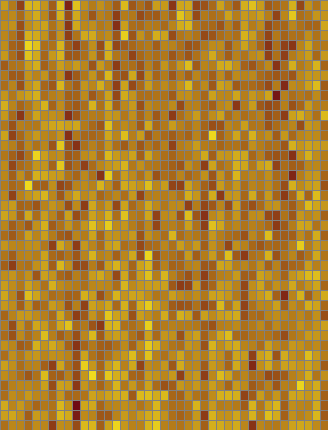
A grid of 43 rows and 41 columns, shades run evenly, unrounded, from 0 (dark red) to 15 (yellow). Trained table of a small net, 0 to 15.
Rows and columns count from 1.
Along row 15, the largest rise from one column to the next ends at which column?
8
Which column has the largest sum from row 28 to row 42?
19
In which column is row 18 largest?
14
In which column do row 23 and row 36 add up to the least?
35
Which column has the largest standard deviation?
15
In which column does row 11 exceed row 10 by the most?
12
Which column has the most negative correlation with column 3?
41
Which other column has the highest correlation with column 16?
18
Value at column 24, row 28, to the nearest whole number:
5
